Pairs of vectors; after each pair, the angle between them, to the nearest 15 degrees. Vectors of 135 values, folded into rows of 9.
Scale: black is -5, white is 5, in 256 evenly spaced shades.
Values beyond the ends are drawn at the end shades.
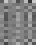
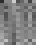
45 degrees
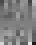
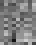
60 degrees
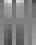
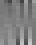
120 degrees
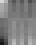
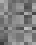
60 degrees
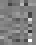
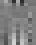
120 degrees
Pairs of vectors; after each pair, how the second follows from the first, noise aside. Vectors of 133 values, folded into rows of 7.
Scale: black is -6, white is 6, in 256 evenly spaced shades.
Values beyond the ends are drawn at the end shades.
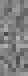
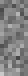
wrapped around.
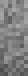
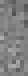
reversed, partly zeroed.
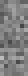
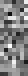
reversed, scaled up.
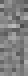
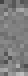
wrapped around, partly zeroed.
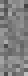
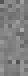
reversed, negated, shrunk.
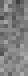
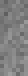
reversed, negated, shrunk.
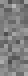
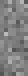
negated, partly zeroed.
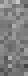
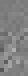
reversed, partly zeroed.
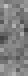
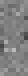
reversed, partly zeroed.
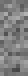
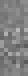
negated, partly zeroed.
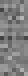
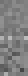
negated, partly zeroed.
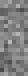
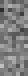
wrapped around.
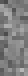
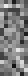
reversed, scaled up.
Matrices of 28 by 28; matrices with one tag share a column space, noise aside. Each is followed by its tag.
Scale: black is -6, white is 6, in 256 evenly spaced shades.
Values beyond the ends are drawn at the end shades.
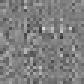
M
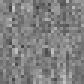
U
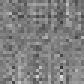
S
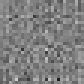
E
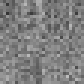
S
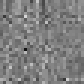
E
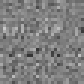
M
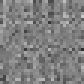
E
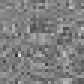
M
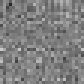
E
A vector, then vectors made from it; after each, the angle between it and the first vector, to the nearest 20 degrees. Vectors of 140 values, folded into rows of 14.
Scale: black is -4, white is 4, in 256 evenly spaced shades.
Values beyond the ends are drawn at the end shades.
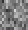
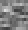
100 degrees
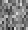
60 degrees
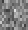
20 degrees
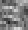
80 degrees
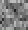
140 degrees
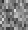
20 degrees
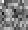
140 degrees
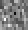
80 degrees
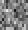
160 degrees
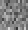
120 degrees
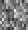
20 degrees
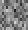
160 degrees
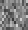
40 degrees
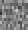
60 degrees
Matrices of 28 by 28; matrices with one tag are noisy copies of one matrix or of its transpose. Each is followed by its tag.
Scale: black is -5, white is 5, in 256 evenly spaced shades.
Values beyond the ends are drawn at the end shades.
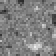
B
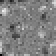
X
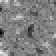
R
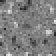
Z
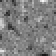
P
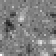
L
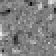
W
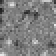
X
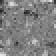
X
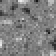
P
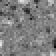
P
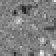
L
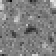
R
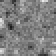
P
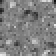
X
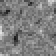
W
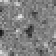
R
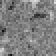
W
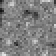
X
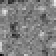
X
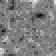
W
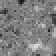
B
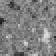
B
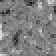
W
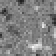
B
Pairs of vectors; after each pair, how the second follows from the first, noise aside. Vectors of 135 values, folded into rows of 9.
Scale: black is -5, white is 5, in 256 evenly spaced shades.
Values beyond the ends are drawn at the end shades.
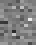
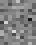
sign-scrambled.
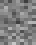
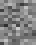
wrapped around, negated.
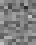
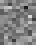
sign-scrambled.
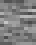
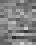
wrapped around, negated.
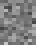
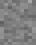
reversed, shrunk.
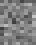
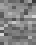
sign-scrambled.
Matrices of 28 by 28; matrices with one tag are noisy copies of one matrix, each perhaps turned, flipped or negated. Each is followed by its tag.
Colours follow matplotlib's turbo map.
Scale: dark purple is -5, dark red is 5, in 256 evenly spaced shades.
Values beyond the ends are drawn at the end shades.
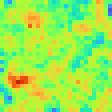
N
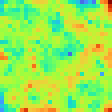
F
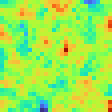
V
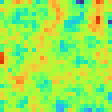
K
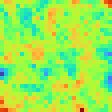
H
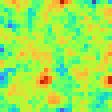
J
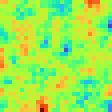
V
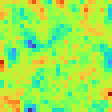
J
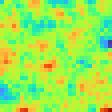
V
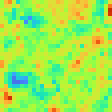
N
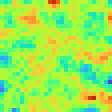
K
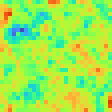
N
